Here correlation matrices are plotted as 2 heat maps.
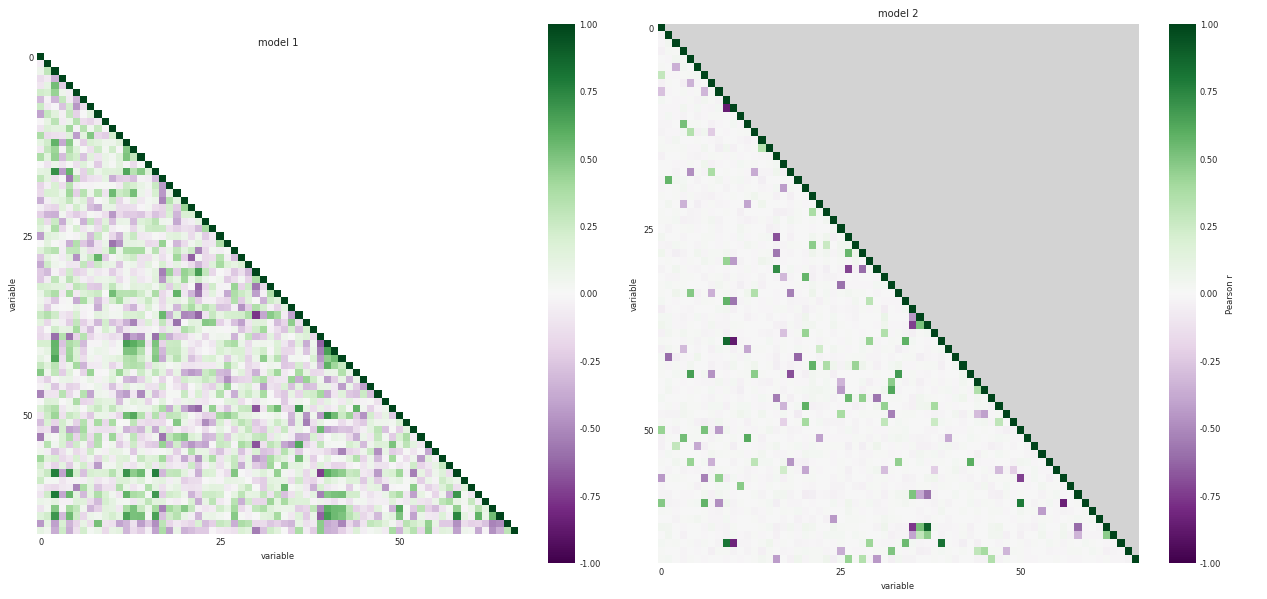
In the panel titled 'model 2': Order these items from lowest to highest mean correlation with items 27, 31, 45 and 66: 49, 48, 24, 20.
48, 24, 49, 20
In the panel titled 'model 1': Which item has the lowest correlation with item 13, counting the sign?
37
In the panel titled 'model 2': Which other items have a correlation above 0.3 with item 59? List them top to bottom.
0, 6, 50
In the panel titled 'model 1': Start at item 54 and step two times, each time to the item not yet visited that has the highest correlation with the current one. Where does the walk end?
49
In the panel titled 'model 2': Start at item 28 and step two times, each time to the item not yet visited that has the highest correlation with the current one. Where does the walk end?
46
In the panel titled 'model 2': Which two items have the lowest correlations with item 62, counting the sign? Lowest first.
35, 58
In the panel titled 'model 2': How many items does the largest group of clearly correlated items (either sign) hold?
7
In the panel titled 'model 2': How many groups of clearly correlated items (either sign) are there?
15
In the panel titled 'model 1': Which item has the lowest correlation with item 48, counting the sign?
60
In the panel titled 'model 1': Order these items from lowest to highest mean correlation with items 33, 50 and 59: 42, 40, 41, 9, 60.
9, 60, 42, 41, 40
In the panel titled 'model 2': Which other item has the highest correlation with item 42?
21
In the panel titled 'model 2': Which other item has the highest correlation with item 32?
45
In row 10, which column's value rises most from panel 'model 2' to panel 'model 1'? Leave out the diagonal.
64
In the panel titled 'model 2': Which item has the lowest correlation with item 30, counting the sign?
26
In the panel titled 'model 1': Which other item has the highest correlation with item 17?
36
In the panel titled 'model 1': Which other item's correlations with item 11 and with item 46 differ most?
26
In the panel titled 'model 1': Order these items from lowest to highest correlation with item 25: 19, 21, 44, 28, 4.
44, 21, 4, 19, 28
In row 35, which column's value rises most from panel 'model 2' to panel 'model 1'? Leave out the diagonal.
37
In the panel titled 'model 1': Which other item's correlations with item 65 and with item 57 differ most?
8
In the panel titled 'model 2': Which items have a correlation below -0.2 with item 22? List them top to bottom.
3, 12, 51
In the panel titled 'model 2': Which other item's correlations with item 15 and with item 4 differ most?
43
